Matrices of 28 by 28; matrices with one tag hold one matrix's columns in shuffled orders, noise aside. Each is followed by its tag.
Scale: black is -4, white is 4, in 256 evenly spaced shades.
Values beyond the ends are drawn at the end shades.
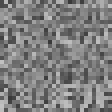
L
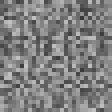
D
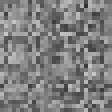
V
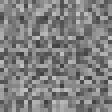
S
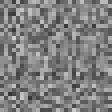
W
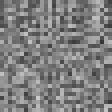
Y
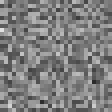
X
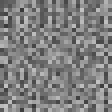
Y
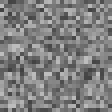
X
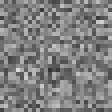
X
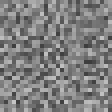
S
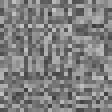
W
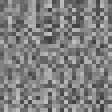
Y
